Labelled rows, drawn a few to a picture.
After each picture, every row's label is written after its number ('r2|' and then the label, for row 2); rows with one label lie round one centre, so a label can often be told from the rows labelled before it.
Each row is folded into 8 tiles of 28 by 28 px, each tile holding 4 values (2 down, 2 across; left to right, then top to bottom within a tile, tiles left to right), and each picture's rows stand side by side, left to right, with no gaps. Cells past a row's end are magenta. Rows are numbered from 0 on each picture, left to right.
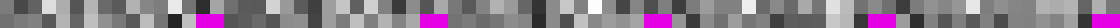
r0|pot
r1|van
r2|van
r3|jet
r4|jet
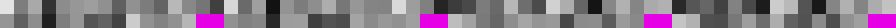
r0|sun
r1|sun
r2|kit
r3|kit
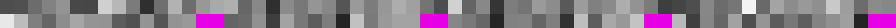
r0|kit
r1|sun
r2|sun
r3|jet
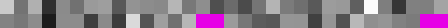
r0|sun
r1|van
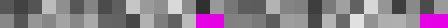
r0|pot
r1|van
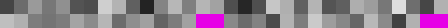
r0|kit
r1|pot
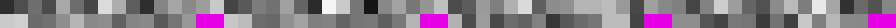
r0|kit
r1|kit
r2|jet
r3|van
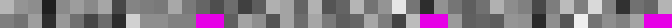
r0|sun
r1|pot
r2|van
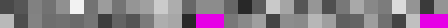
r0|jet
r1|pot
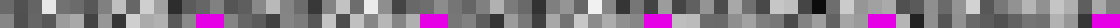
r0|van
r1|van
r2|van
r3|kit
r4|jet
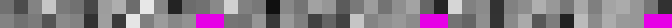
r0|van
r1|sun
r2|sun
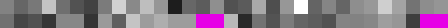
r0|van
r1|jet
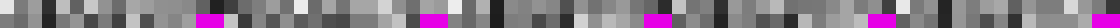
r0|sun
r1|jet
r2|sun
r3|sun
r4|sun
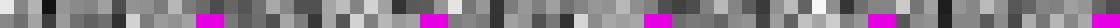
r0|sun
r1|van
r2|sun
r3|van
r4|sun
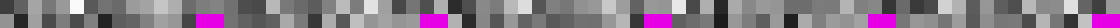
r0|jet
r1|van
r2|jet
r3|sun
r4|pot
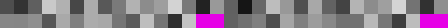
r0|pot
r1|pot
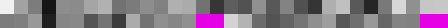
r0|sun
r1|kit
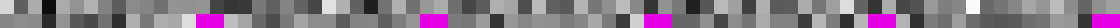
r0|sun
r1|kit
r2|pot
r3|pot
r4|jet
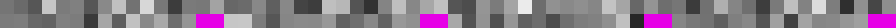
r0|van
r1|kit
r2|jet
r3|van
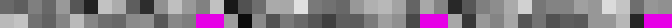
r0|kit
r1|jet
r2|jet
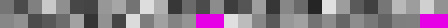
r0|van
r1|kit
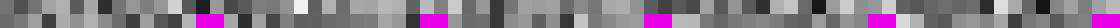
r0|pot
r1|jet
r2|sun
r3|kit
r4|kit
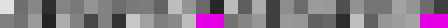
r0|sun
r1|sun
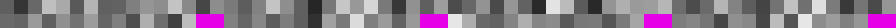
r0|pot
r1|van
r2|kit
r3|van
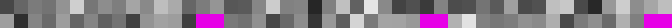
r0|jet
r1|van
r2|kit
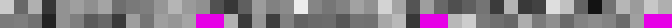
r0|sun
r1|jet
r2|kit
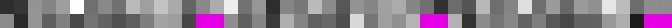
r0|jet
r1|sun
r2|jet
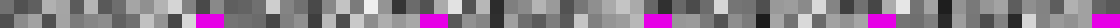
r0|pot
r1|van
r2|sun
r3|van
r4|sun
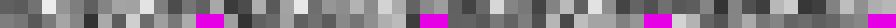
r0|van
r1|jet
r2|van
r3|kit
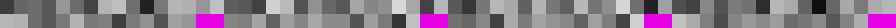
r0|kit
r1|pot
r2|pot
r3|kit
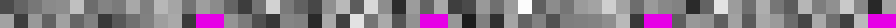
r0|jet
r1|van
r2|jet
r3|pot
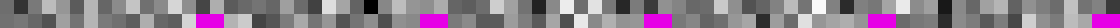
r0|pot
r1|kit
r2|van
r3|van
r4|sun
